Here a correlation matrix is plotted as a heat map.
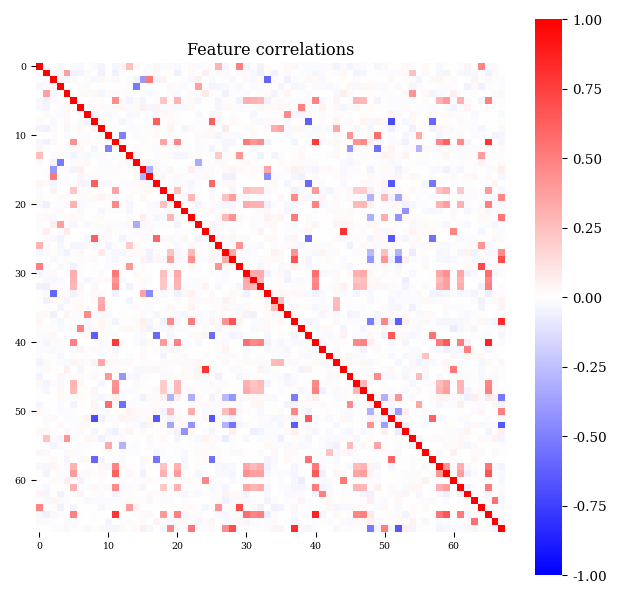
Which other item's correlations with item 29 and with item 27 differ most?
64
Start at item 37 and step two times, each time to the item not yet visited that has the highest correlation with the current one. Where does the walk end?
28
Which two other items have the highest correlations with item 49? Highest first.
10, 45
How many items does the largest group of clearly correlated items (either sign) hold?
14
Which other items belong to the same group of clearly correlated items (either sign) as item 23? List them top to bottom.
3, 14
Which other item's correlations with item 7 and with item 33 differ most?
2
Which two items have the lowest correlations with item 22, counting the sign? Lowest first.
52, 48
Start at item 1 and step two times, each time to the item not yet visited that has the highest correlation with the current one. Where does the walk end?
54
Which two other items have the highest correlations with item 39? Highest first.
51, 57
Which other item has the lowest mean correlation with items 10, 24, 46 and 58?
12
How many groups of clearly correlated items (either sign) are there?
16
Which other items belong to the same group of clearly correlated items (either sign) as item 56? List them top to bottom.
42
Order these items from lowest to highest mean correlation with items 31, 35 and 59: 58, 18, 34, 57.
57, 34, 18, 58
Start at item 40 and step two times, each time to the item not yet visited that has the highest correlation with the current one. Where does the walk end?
11
